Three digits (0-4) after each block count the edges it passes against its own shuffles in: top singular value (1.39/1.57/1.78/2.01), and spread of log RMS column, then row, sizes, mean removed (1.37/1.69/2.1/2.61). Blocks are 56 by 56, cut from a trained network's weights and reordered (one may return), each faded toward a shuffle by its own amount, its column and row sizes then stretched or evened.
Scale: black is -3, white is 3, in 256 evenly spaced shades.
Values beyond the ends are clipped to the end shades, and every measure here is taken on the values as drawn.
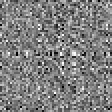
4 2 2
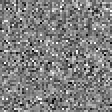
0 0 2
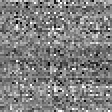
2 2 3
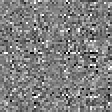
2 3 3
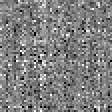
0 3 2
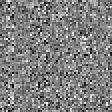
1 3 1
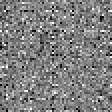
1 3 3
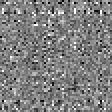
2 3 3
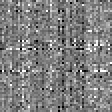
3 3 3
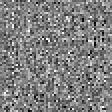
0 3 0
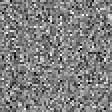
0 2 0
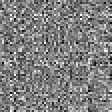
4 3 2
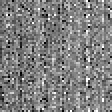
2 3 1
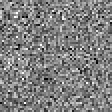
2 0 2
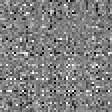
1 3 4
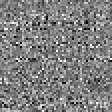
1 0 4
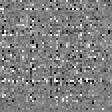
0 3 4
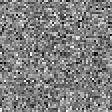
1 0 2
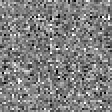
0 2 3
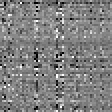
3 4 3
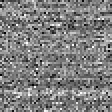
2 0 1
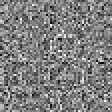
3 3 0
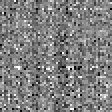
1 1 3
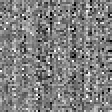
2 3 1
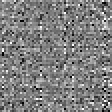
1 3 0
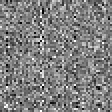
3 3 0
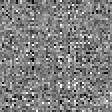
0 3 2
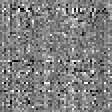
1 2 3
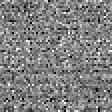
1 1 2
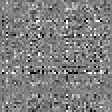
2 4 4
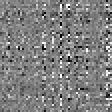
1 4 2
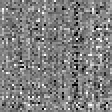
1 3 3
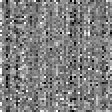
3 4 2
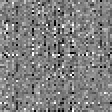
1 4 3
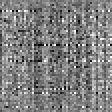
4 0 4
